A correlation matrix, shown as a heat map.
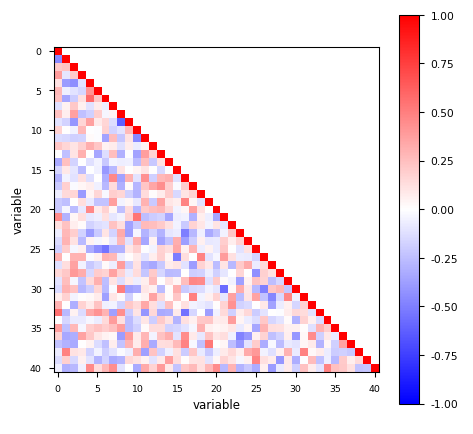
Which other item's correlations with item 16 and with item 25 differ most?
7
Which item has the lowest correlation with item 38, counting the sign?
11
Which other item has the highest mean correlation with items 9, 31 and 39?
25
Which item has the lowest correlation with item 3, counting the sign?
18
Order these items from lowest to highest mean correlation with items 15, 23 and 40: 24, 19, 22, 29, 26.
26, 29, 19, 24, 22
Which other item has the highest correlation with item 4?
6
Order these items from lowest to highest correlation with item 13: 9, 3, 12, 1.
1, 9, 12, 3
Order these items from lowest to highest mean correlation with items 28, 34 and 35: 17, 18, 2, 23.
17, 23, 18, 2
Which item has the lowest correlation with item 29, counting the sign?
23
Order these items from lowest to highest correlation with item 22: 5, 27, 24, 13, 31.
27, 5, 24, 13, 31
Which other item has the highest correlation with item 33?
0
